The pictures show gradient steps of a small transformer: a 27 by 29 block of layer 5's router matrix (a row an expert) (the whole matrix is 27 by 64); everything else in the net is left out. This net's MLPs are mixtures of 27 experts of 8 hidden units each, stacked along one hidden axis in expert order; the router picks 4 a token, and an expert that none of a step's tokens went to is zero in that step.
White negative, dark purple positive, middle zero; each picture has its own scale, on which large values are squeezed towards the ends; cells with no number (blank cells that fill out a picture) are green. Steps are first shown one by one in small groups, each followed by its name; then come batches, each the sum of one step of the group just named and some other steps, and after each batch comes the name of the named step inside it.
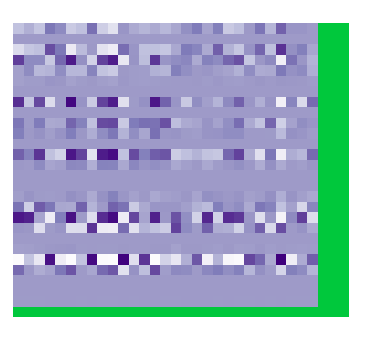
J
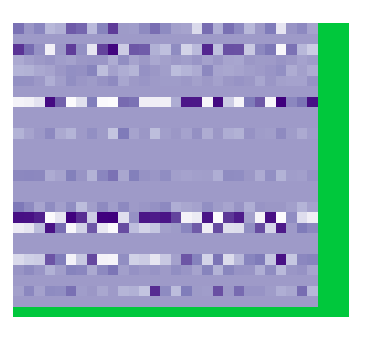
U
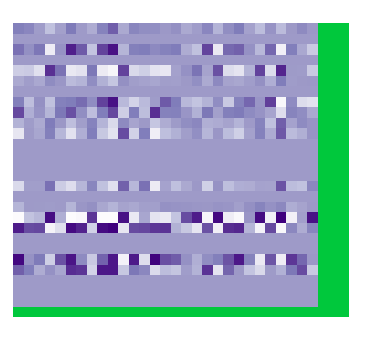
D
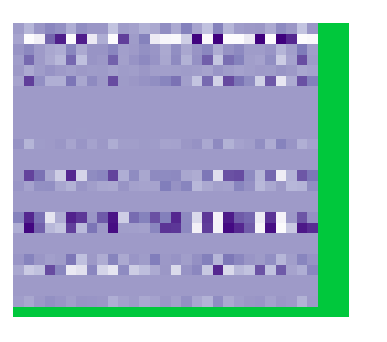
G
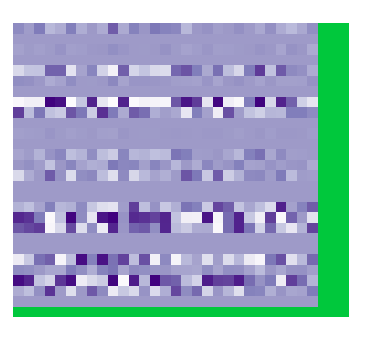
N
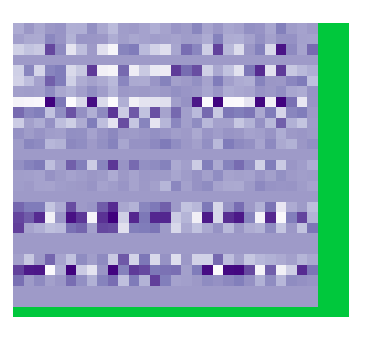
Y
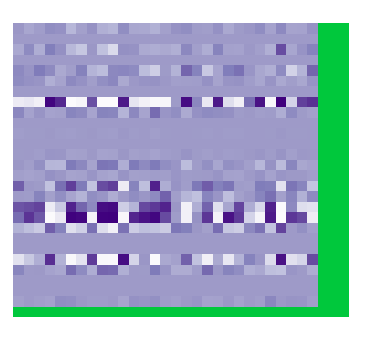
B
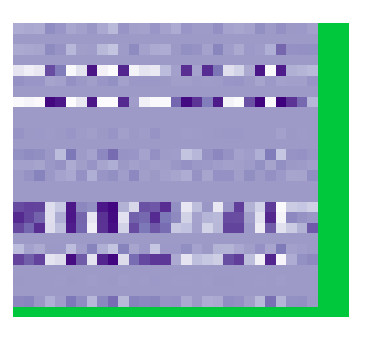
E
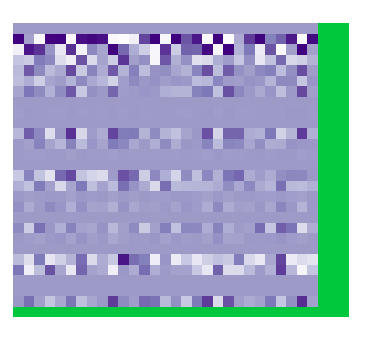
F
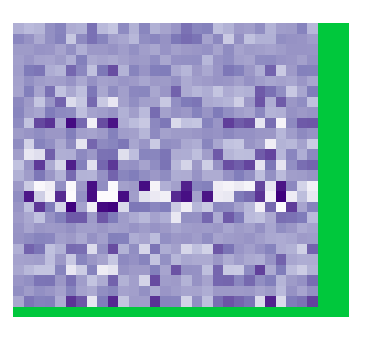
F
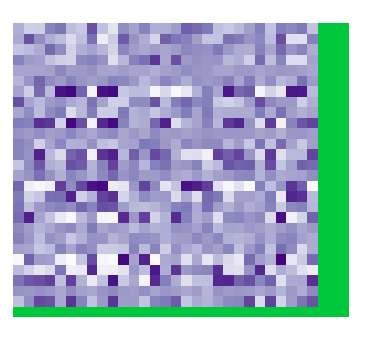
J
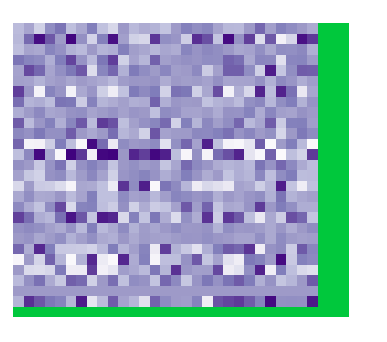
J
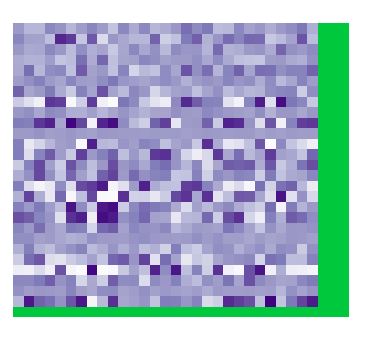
E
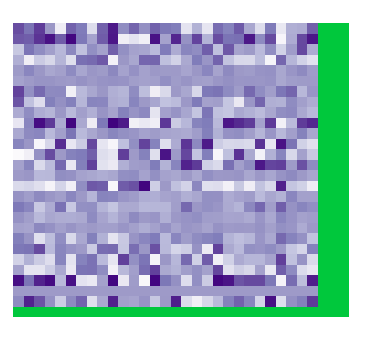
F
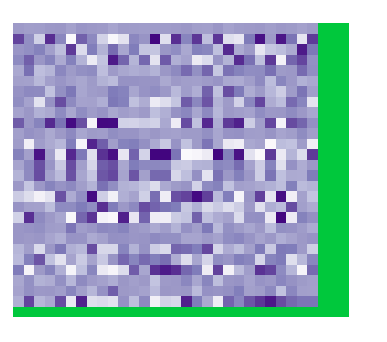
F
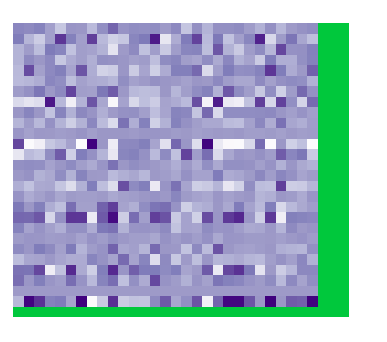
Y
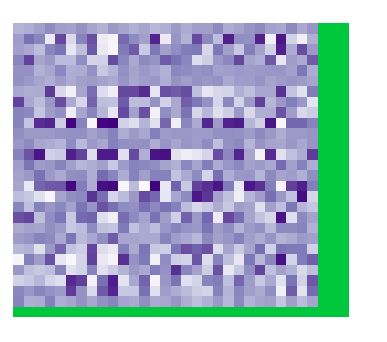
J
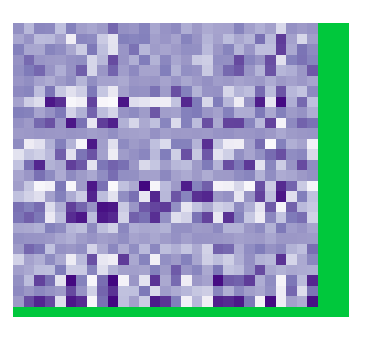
B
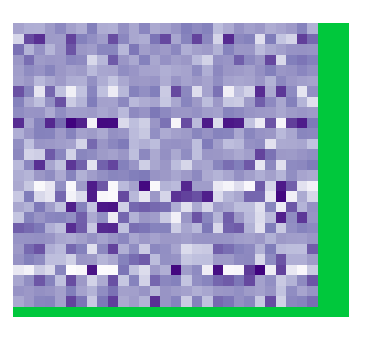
D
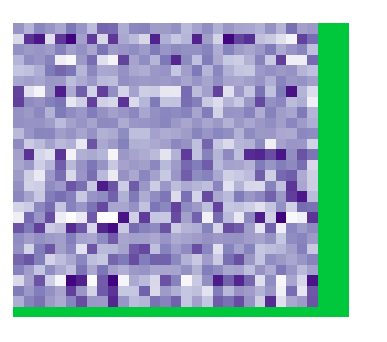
D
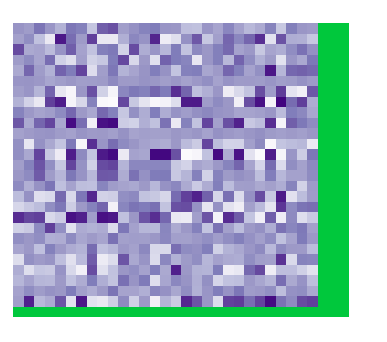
U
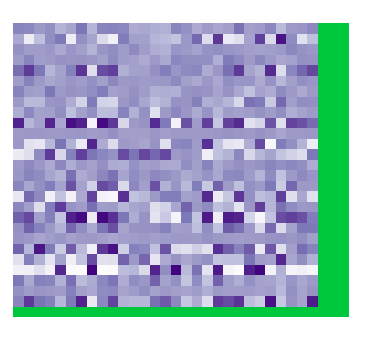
G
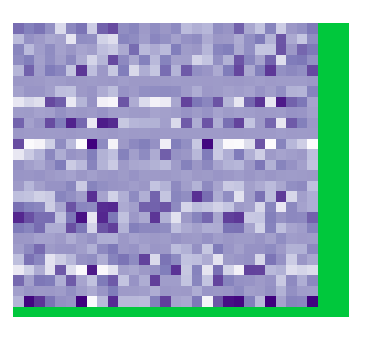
E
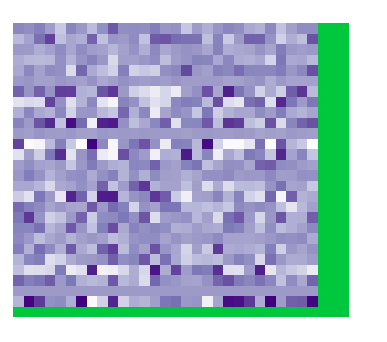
E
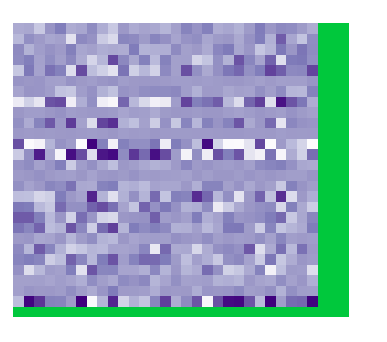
E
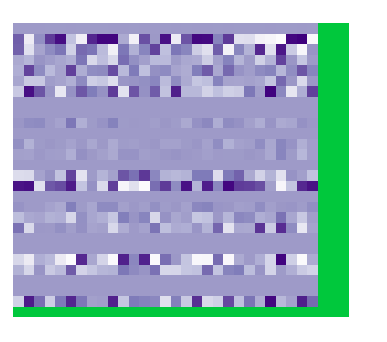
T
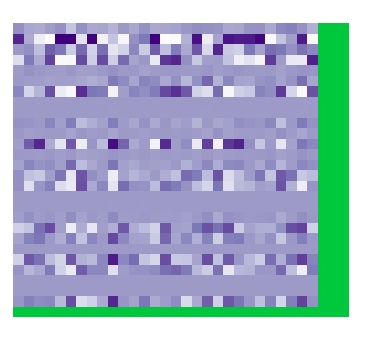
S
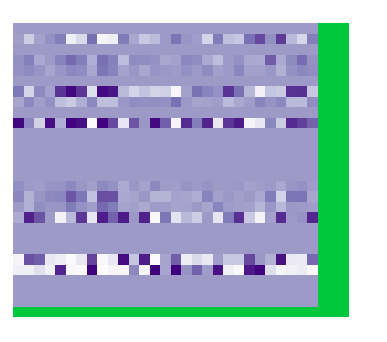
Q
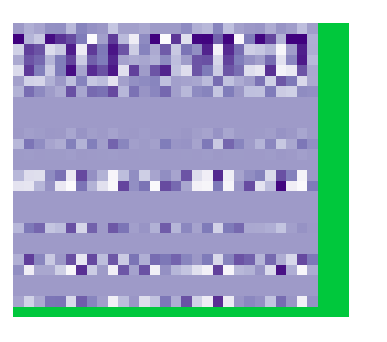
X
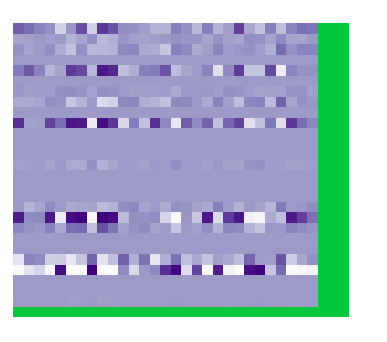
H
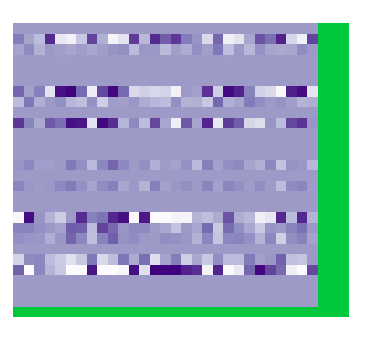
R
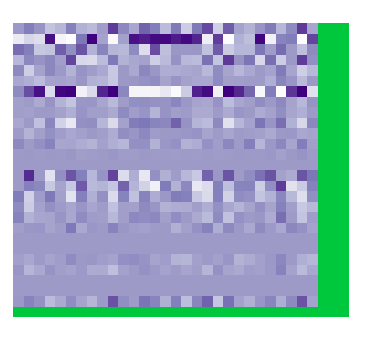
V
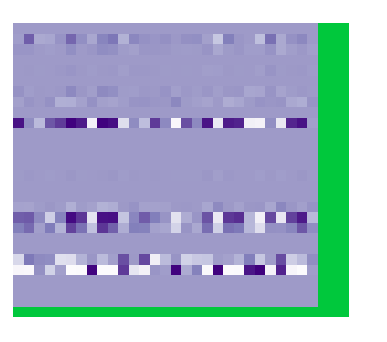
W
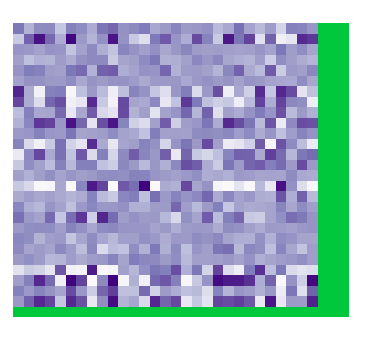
H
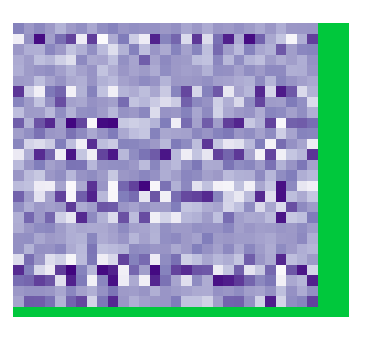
S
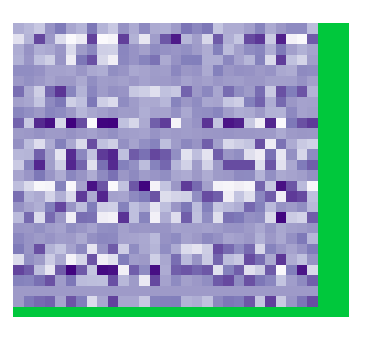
Q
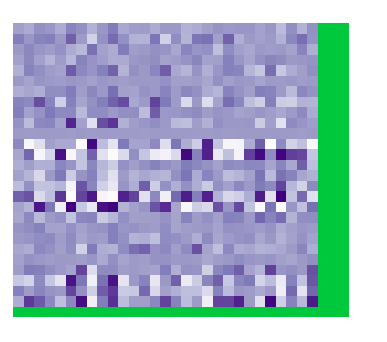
X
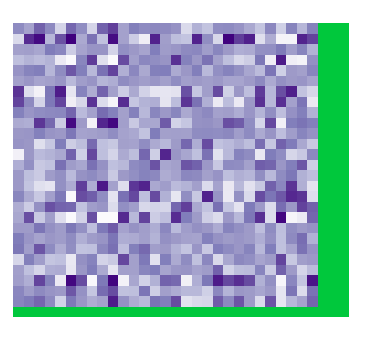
S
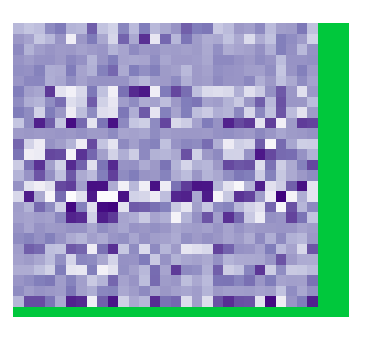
T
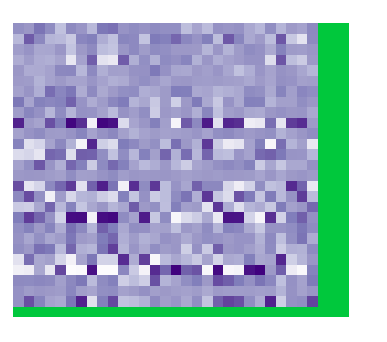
W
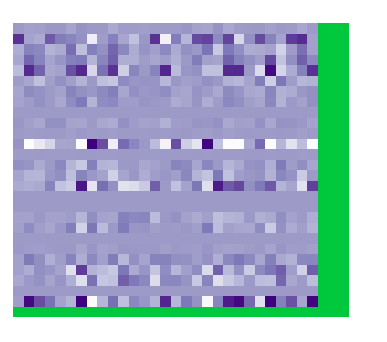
X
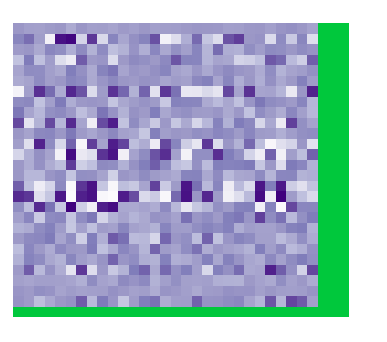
S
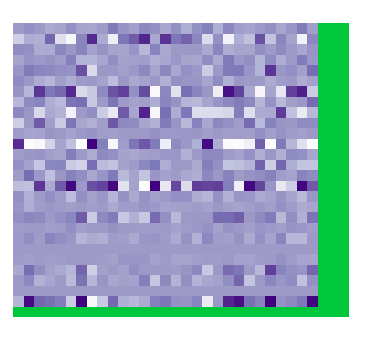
V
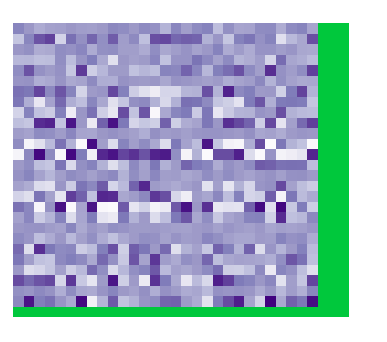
V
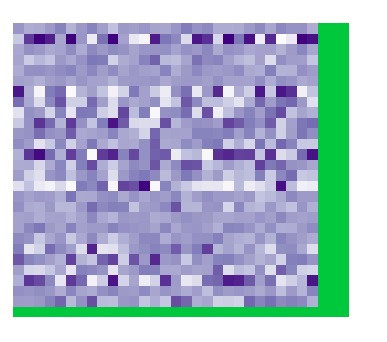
X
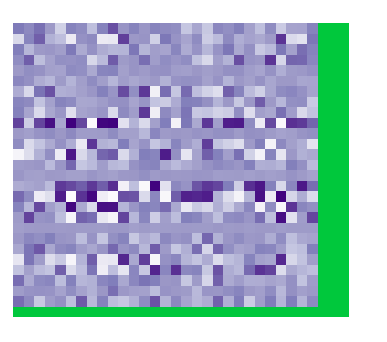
Q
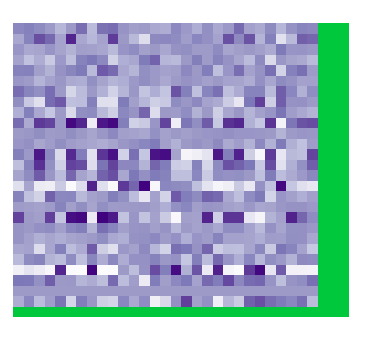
H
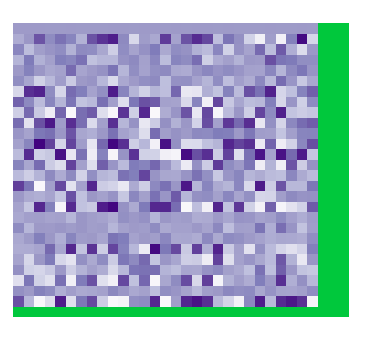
T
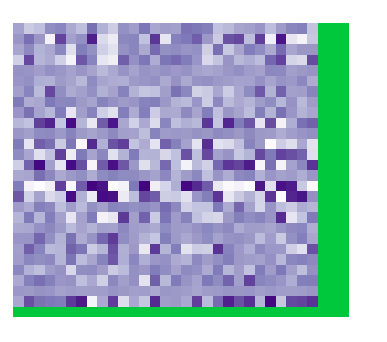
S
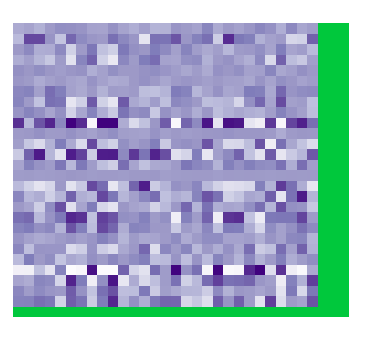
W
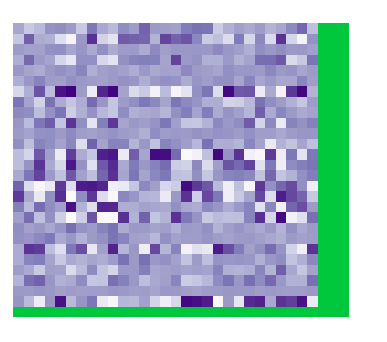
V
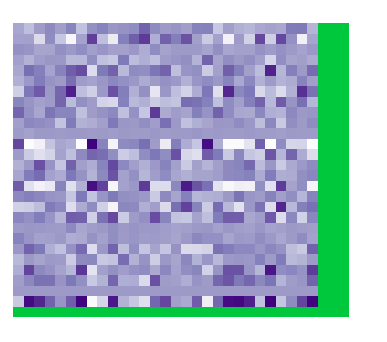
V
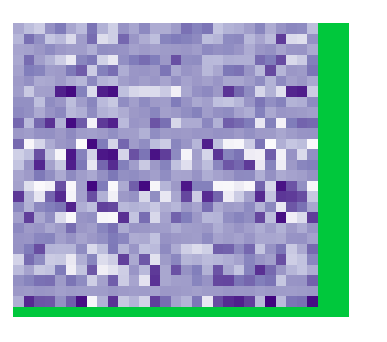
Q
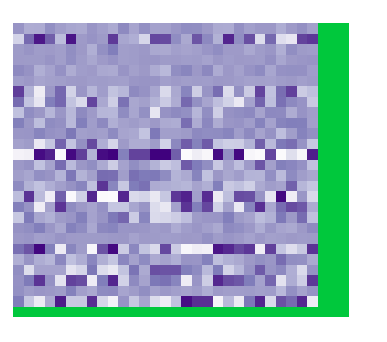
R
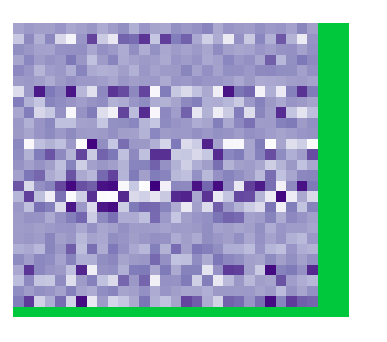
V
